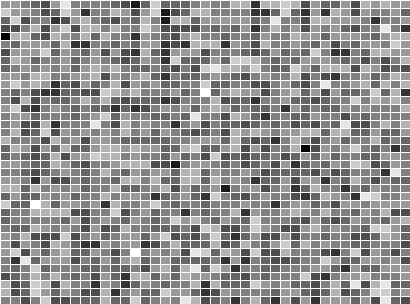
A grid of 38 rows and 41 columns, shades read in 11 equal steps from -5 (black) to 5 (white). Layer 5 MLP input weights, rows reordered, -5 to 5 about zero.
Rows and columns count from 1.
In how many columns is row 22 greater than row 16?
21
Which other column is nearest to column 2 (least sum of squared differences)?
41
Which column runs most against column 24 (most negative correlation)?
39
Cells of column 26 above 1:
8
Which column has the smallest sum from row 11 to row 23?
4
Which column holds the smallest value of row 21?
18
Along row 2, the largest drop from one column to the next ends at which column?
17
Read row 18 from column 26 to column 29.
-2 -1 -3 0
